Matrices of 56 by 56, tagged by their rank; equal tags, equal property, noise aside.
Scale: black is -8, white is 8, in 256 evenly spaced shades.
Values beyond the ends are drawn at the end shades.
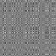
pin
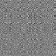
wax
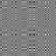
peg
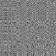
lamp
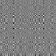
pin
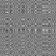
pin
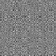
wax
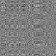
pin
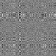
pin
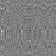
wax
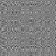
lamp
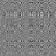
pin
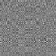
wax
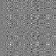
wax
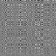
pin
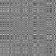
pin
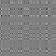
peg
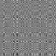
pin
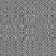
pin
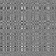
peg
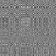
pin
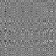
lamp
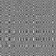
peg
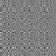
pin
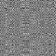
lamp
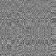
lamp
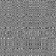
wax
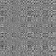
lamp
